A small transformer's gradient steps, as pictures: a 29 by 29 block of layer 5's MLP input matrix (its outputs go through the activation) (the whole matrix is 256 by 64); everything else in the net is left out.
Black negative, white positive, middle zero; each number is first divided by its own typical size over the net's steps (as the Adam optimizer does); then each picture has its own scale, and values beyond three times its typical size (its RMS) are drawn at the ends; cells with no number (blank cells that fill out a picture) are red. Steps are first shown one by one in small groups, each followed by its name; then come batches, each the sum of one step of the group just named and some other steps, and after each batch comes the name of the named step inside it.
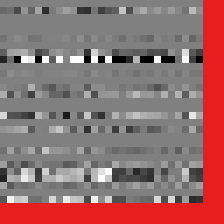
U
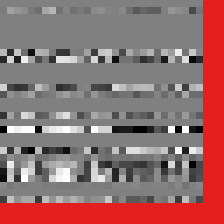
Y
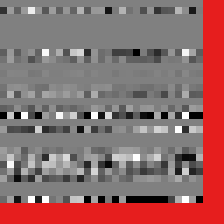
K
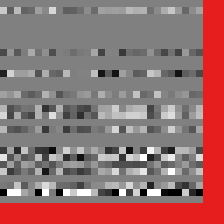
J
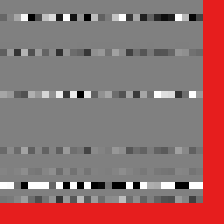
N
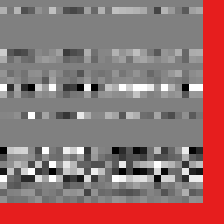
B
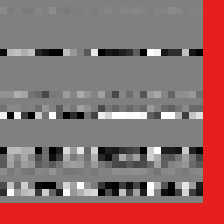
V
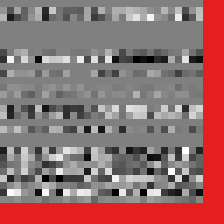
J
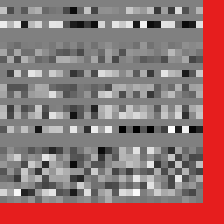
Y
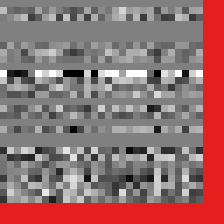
N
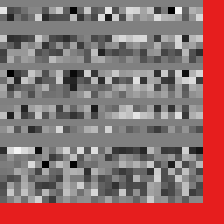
V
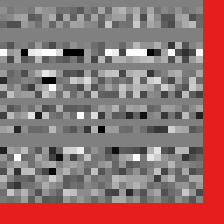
B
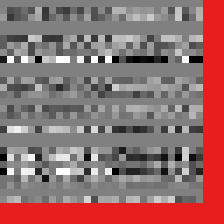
Y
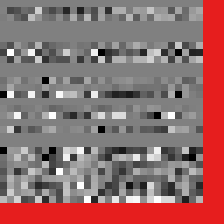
V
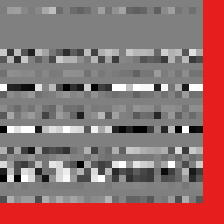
Y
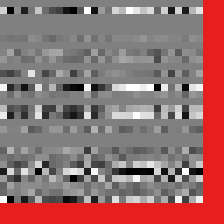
B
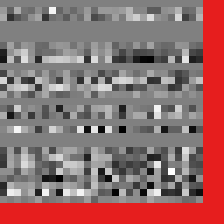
J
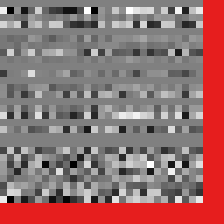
J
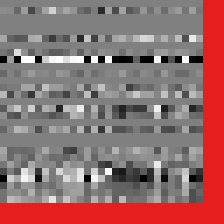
U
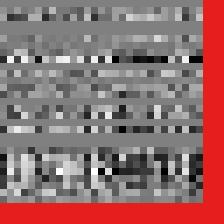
Y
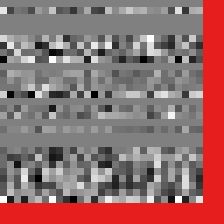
V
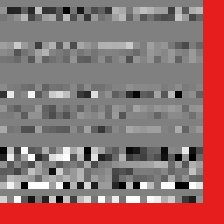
N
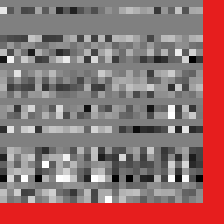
Y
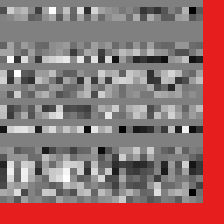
Y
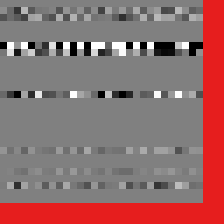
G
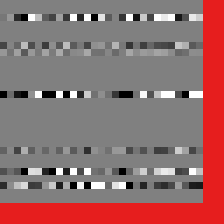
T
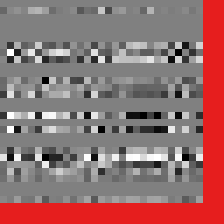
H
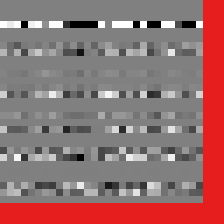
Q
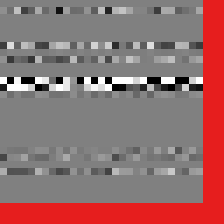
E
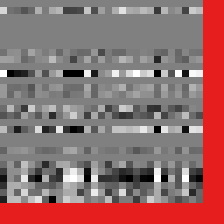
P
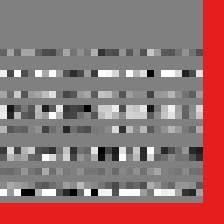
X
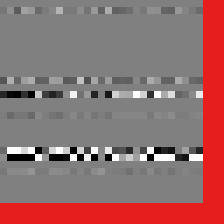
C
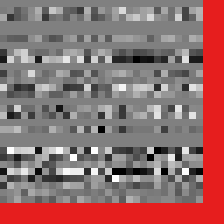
C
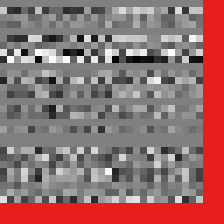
C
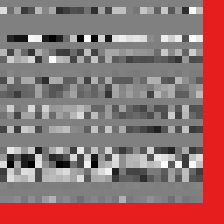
C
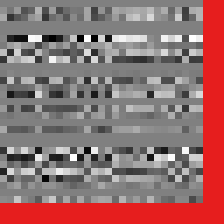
C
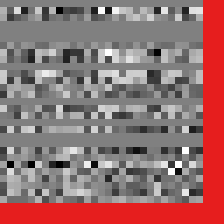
E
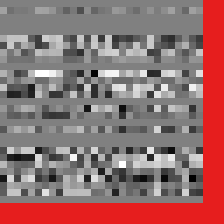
C
